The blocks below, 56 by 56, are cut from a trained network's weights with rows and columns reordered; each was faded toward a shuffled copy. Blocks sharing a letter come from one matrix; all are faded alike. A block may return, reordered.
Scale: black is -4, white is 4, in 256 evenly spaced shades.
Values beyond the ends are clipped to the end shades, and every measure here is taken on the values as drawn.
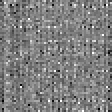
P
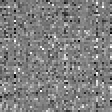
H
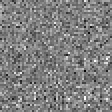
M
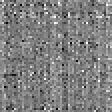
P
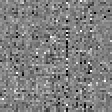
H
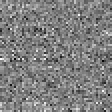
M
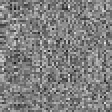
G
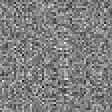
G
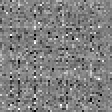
H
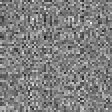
G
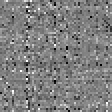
H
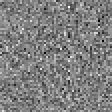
M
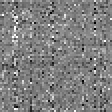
H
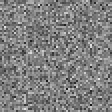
G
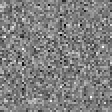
M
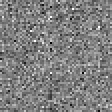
M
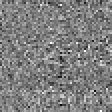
M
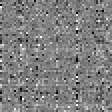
H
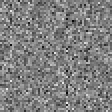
M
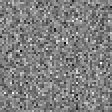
M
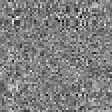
G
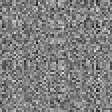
G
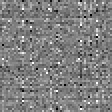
H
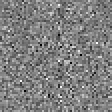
M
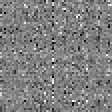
H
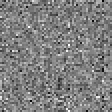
M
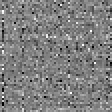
H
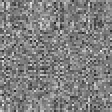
G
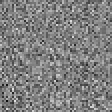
G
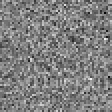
G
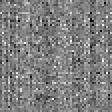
P
